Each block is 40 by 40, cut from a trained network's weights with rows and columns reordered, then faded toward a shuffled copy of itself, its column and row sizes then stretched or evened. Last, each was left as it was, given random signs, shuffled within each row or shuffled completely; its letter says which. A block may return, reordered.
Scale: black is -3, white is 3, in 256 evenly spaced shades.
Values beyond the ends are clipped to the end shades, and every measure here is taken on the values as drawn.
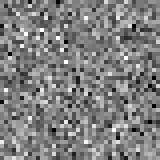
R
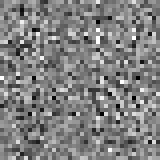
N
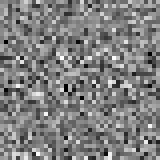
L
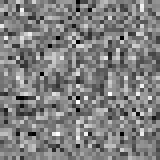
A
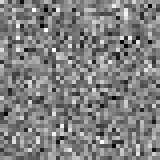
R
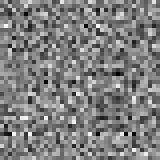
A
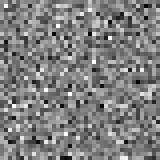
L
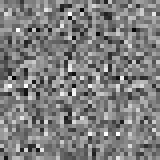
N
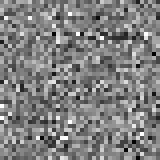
N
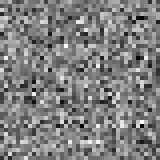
N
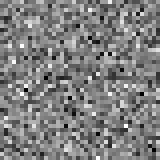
R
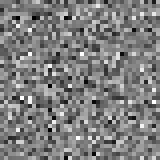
N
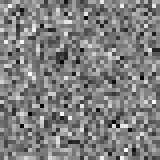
R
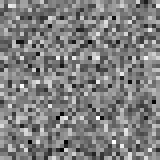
L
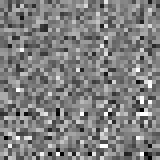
N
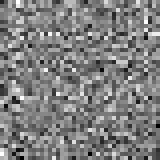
A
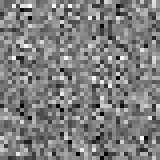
N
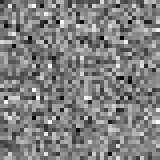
L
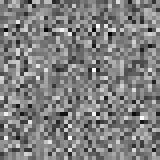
A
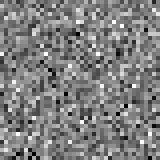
R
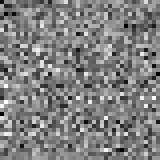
N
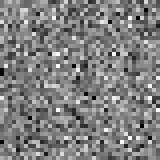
L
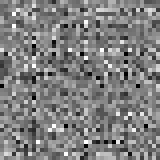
A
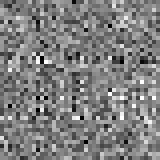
A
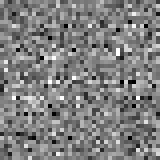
L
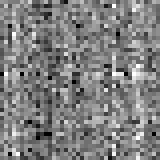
A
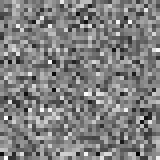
L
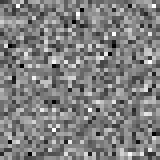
L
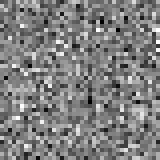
R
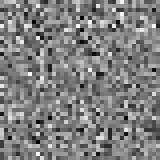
N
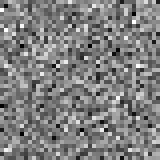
R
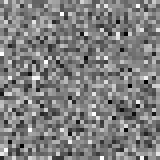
R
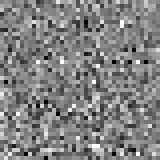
N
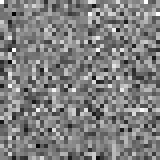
N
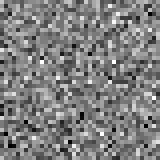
R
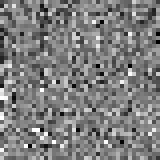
N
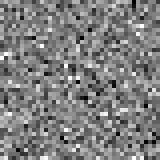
R
